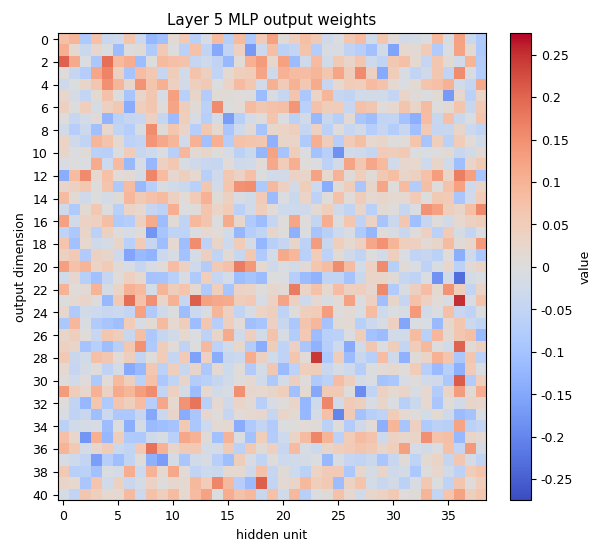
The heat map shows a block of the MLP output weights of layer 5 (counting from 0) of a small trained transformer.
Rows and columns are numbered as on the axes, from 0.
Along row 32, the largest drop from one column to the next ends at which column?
13
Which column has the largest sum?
0
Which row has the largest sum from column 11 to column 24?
23
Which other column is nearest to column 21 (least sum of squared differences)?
28
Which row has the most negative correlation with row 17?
9
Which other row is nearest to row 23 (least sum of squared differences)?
40
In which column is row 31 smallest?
27
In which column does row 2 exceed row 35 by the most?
4
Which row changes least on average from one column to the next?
14
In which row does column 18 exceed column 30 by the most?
39
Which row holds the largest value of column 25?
20
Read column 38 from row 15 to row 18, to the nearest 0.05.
0.15 0.05 0 0.15
